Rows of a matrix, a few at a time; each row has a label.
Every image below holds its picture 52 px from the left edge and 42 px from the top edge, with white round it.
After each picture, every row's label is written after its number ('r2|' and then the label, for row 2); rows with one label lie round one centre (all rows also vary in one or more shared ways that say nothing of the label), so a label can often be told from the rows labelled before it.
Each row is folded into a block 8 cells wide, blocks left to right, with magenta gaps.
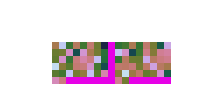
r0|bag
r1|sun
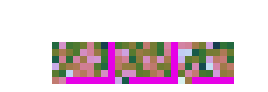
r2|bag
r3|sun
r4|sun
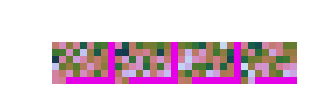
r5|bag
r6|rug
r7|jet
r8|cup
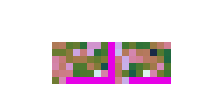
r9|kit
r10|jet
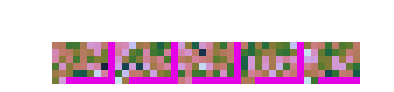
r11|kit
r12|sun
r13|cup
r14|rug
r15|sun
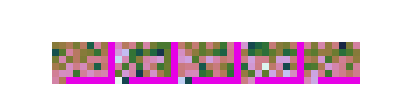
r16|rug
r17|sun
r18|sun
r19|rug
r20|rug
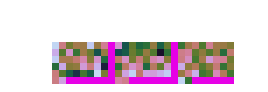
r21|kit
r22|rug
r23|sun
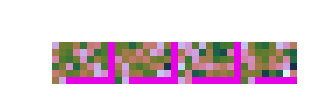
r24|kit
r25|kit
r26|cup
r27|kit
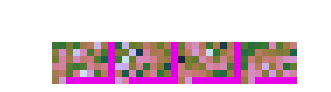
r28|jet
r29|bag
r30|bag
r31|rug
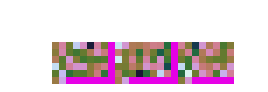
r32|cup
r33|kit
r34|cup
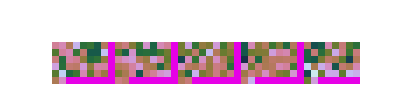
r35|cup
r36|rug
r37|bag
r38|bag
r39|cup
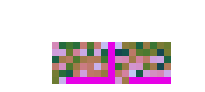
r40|jet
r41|rug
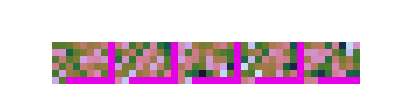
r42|sun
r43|bag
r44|kit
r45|bag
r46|jet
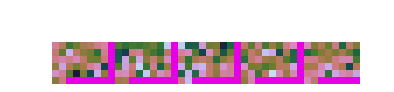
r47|kit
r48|rug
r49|cup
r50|jet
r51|rug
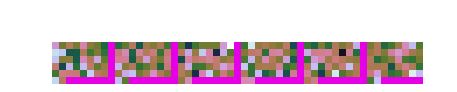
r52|sun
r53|sun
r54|jet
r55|bag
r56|jet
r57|kit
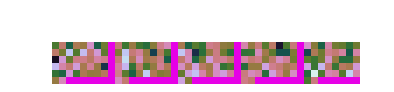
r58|bag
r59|jet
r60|sun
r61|rug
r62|cup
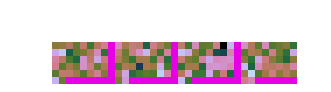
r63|sun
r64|kit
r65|sun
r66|cup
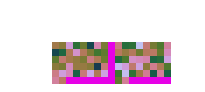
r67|rug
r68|cup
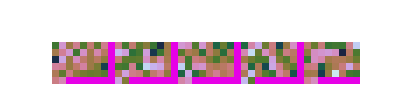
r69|bag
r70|sun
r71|cup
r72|sun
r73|jet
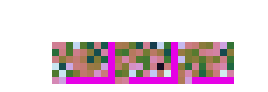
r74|cup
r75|rug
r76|kit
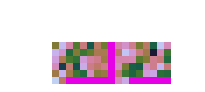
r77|sun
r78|jet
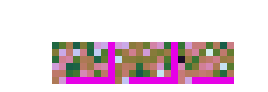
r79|jet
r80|kit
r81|bag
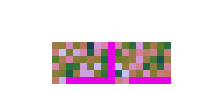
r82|jet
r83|cup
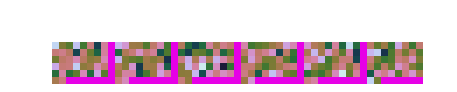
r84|cup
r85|kit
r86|rug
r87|jet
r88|jet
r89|sun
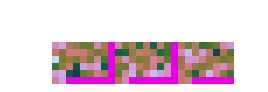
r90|kit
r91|rug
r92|jet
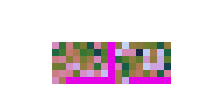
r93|rug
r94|bag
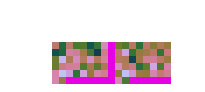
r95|rug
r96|sun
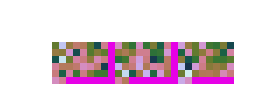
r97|bag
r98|cup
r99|cup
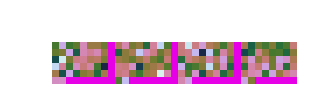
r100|bag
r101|kit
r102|bag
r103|rug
